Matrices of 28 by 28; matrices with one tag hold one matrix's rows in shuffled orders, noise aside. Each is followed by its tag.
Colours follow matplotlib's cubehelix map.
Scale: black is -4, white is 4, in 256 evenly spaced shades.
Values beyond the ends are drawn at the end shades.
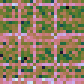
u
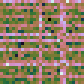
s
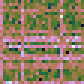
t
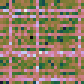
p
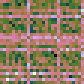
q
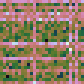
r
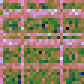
t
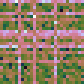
u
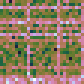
q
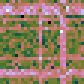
s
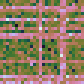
s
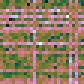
r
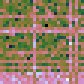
r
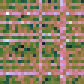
s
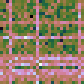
p
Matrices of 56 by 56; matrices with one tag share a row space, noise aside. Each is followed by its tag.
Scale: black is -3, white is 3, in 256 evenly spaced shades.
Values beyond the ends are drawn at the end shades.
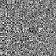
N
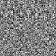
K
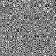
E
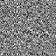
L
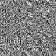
L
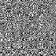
N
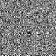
L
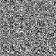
K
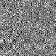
E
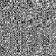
L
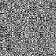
N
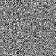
E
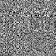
E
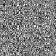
E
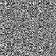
N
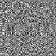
N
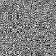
E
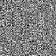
N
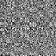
N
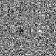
K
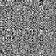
N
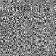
E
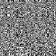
K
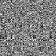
N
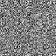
L
